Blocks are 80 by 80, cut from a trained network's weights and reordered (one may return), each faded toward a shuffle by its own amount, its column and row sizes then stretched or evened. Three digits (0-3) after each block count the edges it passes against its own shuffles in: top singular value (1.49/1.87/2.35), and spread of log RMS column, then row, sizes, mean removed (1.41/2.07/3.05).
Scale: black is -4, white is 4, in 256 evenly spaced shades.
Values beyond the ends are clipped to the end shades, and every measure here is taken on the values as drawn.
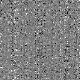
1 2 1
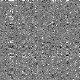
2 2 1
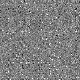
1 1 0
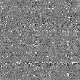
1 1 2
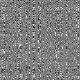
2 3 0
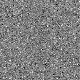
1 0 1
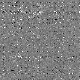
0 1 2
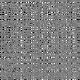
3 2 3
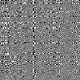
3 2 3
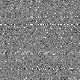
2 0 2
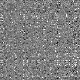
2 2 0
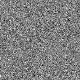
0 1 1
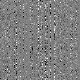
0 3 0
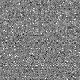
2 0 0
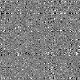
2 2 2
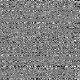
2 1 3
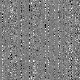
1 3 0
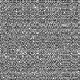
3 0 1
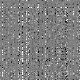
2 3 2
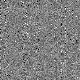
0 2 0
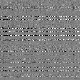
3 0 3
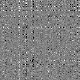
2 2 2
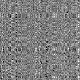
3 2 1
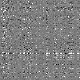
2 2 2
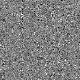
0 2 1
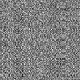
3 1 1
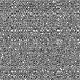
3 1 1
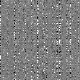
2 3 0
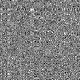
2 0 1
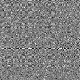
3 0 2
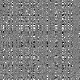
3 3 1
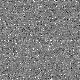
0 0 1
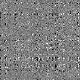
2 2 2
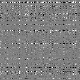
2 2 3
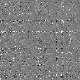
1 2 2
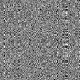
3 2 1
